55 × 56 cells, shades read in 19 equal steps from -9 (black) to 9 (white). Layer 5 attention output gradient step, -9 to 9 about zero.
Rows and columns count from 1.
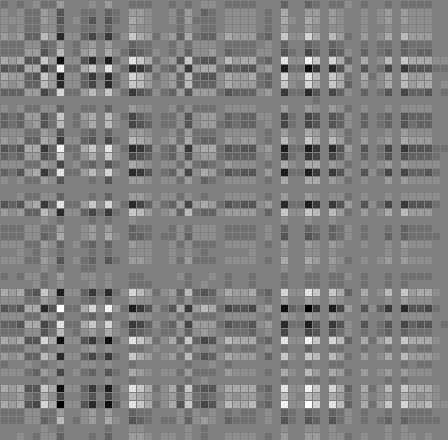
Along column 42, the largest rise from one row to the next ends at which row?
10
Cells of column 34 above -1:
30
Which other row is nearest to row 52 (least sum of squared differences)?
29
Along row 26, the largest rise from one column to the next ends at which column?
8
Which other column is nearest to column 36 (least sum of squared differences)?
17
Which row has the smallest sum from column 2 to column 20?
51
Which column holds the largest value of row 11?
39
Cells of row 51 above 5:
7
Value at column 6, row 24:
0
